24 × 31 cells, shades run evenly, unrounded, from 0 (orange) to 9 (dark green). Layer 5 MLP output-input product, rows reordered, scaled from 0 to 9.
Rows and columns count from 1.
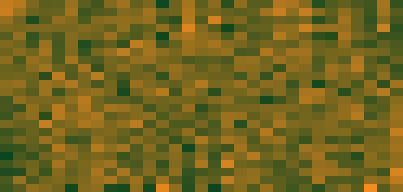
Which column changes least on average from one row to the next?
23
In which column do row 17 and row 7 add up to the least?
21
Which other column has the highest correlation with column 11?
4
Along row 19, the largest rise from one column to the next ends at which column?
15
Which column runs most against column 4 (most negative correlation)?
5
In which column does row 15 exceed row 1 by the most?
1
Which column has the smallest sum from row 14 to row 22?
31
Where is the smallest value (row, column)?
24, 29
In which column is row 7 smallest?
10
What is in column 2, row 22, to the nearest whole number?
8
